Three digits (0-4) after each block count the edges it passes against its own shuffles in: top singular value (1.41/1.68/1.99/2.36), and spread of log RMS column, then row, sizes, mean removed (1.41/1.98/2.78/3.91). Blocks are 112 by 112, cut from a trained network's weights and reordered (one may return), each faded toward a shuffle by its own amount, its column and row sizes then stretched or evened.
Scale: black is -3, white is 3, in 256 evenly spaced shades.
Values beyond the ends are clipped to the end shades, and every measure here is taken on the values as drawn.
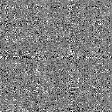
0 3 3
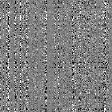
3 4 2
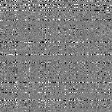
2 3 4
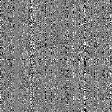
3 4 2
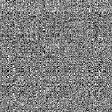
4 3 1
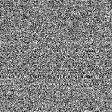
3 1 1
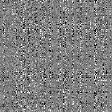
2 4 2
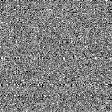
3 1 2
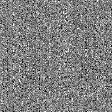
1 2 1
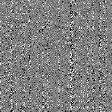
2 4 1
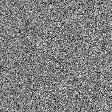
0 1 0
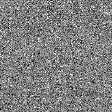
0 2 0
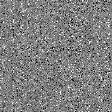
0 2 0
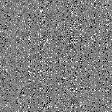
2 3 1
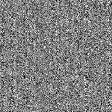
1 2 0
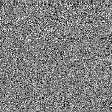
1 0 2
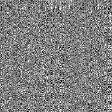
4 3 1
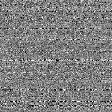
3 0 3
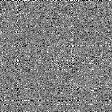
3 2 3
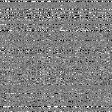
3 2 4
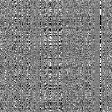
4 4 0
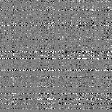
1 3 4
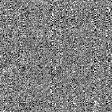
3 3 1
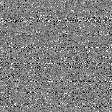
2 0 3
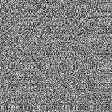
4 0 1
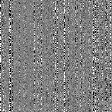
2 4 0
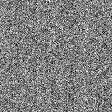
1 0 0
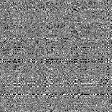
4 2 3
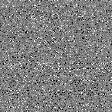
2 0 2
